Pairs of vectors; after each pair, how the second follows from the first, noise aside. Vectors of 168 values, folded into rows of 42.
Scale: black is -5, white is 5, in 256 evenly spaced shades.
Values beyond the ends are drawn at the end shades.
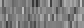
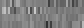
reversed, partly zeroed.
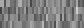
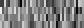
negated, scaled up.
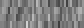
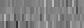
reversed, partly zeroed.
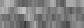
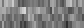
copied.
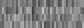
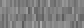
wrapped around, shrunk.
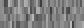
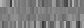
reversed, partly zeroed.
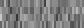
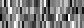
negated, scaled up.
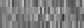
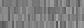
wrapped around, shrunk.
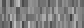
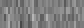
wrapped around, shrunk.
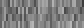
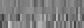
reversed, partly zeroed.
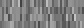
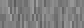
reversed, shrunk.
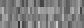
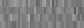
wrapped around, shrunk.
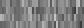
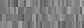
wrapped around, shrunk.
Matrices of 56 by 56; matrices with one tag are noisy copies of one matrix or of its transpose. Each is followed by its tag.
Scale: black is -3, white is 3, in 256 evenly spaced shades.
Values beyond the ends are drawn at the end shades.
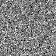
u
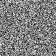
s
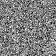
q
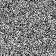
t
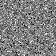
t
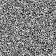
t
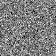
t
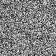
q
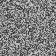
u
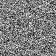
t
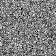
s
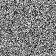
t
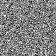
s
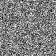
s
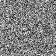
t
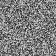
u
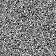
u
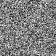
t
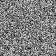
u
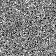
u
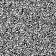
s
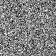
s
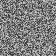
q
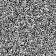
t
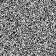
u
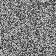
s
